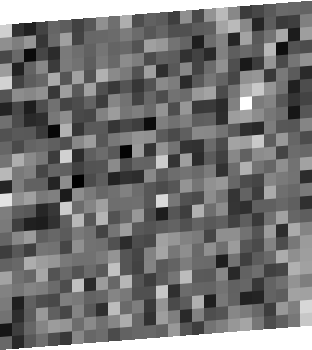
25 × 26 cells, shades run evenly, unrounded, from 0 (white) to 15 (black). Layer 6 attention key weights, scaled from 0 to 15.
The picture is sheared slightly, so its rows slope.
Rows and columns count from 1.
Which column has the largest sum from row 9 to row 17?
5
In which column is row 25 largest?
2
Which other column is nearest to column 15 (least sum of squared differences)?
8
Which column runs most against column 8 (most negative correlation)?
16
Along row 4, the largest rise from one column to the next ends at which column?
24
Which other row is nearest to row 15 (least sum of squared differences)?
22
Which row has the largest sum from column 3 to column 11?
13
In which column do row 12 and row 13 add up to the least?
14
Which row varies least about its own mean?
17
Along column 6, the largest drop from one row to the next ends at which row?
15
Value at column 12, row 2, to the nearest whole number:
9
